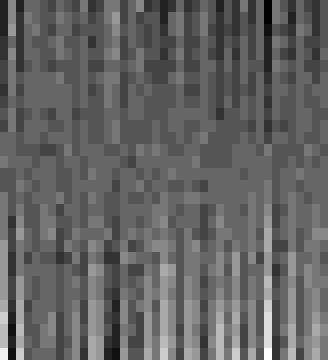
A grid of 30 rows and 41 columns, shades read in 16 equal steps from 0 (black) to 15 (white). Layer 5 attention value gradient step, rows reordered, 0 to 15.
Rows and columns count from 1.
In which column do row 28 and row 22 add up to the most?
34
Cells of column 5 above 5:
18
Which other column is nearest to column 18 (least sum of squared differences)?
31
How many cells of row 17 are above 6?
9
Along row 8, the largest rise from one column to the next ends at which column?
2
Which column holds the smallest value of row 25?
15
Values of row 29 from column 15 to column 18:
2 8 4 4
